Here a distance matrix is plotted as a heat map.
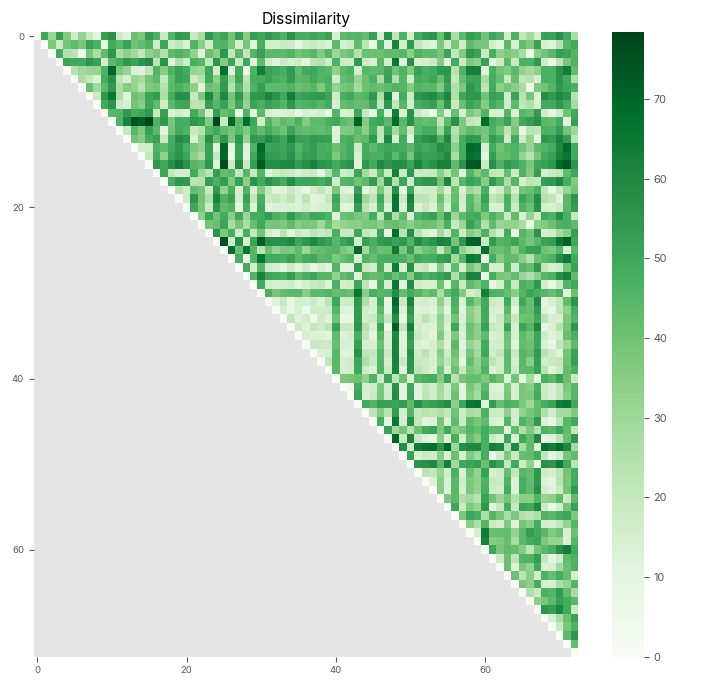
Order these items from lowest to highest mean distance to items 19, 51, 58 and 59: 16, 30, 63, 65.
16, 30, 63, 65
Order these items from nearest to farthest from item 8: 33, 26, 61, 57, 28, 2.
2, 28, 26, 57, 33, 61
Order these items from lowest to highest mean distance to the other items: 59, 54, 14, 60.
54, 59, 60, 14
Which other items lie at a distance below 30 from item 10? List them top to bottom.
25, 30, 54, 58, 59, 71
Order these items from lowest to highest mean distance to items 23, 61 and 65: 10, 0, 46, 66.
66, 46, 0, 10
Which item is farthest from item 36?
48
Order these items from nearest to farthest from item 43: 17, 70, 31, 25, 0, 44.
17, 0, 44, 31, 70, 25
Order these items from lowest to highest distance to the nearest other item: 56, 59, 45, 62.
45, 62, 59, 56
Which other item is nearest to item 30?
71
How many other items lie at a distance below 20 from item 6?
3
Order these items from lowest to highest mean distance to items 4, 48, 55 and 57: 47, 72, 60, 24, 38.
38, 47, 60, 72, 24
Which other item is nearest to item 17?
11
